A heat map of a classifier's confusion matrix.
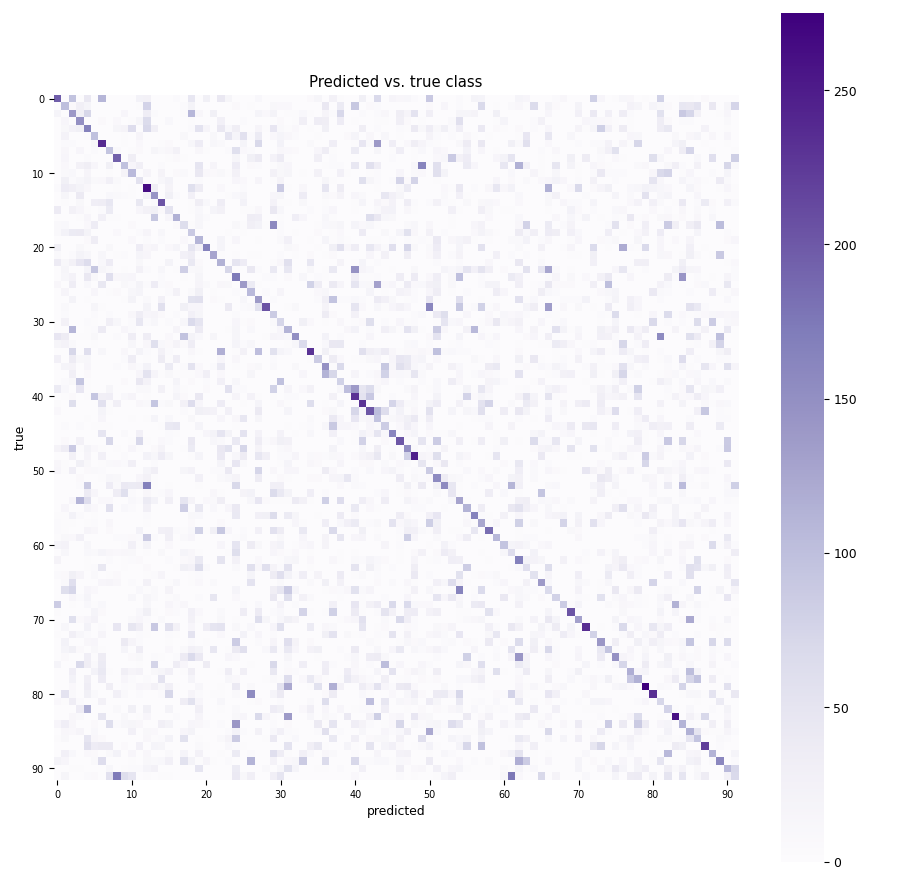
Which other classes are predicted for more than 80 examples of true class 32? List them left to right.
17, 81, 89
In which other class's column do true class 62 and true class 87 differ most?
57
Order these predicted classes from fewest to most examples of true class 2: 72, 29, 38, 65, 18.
65, 29, 72, 38, 18
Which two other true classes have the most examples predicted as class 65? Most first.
53, 91
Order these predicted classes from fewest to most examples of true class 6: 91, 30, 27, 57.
91, 30, 57, 27
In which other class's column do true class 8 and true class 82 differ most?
4
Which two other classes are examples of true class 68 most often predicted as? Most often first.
83, 0
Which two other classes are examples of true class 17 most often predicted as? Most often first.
29, 89
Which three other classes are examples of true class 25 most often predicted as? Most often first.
43, 74, 34
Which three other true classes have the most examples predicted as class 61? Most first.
91, 52, 80
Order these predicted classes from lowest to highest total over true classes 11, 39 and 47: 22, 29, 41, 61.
61, 22, 29, 41
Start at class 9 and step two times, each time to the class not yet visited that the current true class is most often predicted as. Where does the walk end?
79
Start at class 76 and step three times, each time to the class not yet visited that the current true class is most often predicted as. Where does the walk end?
36
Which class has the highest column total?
62
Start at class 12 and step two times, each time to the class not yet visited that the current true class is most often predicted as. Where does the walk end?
54
